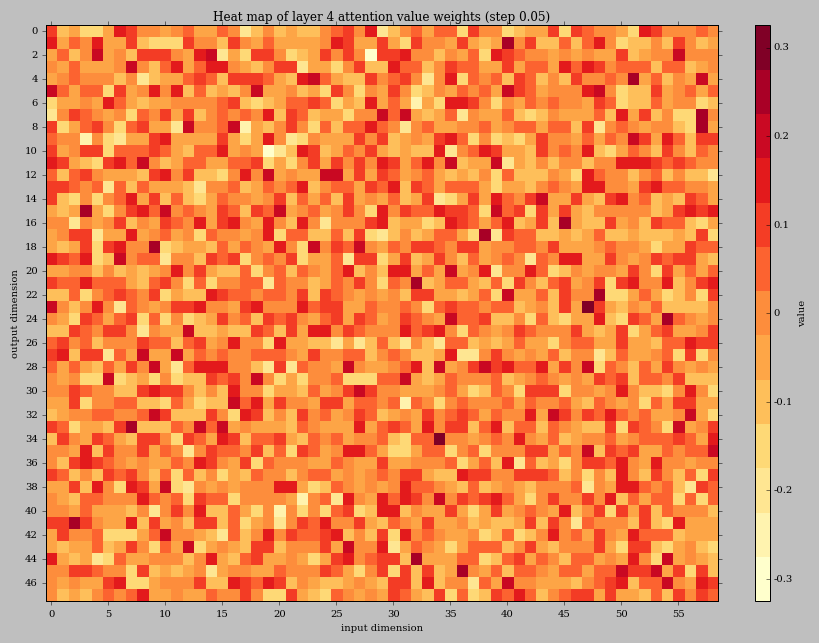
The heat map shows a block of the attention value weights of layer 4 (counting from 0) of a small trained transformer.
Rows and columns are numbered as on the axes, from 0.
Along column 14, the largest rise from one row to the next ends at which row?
22
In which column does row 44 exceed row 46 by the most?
32
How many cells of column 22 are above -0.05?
28
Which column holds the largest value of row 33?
7
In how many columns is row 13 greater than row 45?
27
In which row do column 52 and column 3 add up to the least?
31
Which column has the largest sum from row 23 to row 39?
18
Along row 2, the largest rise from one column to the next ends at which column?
29
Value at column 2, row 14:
-0.15
